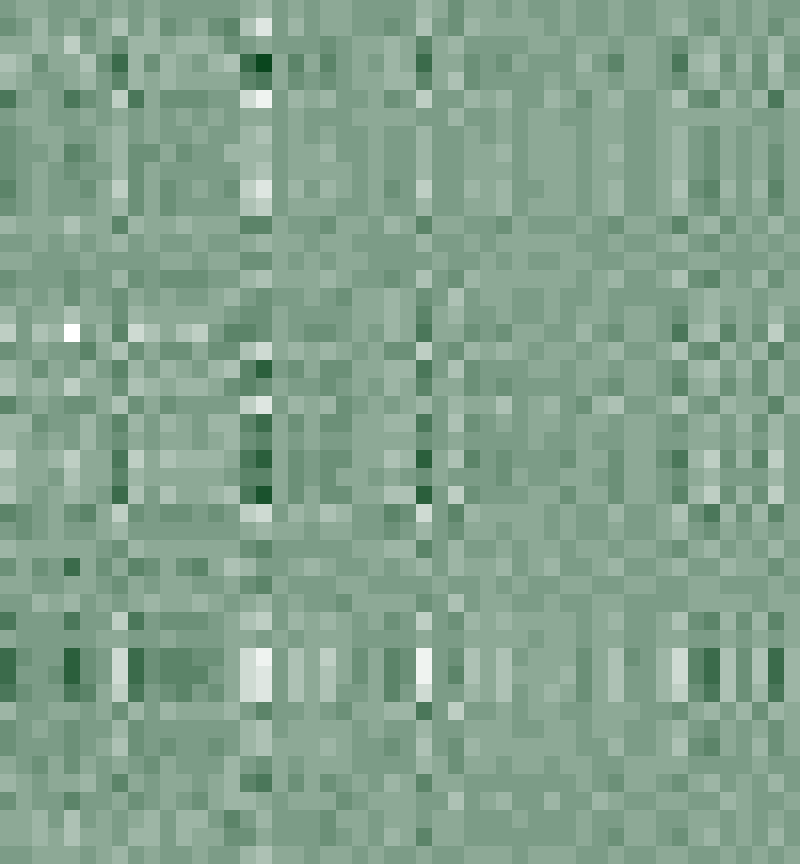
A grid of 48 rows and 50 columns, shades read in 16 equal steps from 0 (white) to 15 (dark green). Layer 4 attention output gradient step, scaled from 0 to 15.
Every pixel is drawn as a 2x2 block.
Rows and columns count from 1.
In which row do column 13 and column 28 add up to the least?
19
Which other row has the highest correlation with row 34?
3
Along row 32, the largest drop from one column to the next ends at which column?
6
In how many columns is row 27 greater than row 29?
19
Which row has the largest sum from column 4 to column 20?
4
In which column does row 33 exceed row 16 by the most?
17
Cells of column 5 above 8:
16
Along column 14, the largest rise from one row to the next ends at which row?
29
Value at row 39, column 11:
9
